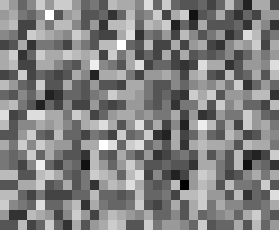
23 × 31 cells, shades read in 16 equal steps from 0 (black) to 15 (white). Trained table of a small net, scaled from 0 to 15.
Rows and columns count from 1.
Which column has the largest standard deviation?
28
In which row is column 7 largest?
1
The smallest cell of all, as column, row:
21, 19
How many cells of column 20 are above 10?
1
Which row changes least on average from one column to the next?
10
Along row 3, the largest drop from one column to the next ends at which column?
20
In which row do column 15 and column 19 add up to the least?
14
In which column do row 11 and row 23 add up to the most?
23
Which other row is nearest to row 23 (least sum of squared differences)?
5
